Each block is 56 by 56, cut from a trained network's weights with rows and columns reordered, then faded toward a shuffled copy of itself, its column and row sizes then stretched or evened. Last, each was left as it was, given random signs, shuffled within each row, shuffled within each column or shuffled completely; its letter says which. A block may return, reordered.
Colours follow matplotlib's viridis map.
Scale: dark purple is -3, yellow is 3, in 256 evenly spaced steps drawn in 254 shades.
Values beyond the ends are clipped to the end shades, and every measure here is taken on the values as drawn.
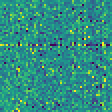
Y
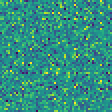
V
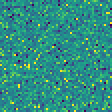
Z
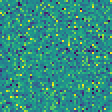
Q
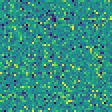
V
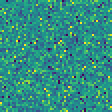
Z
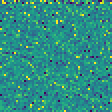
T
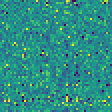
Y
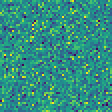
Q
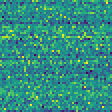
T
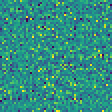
Y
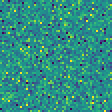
Z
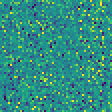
Q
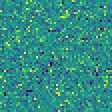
T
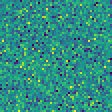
Z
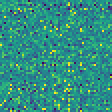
V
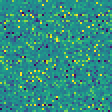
T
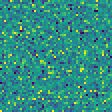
Y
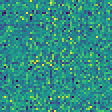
Y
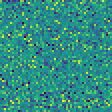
T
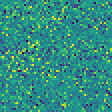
T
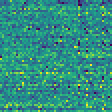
Y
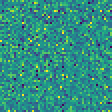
V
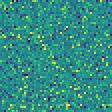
T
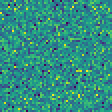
Z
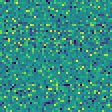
T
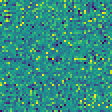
Y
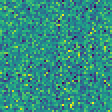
Q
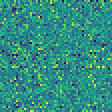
V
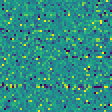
Y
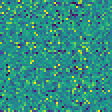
Y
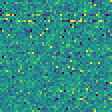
T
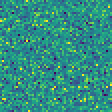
T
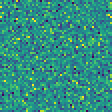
Z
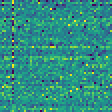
Y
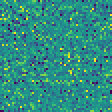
V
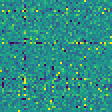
V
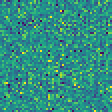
Y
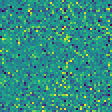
Y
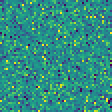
Z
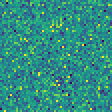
Z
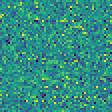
V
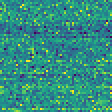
T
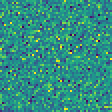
Z
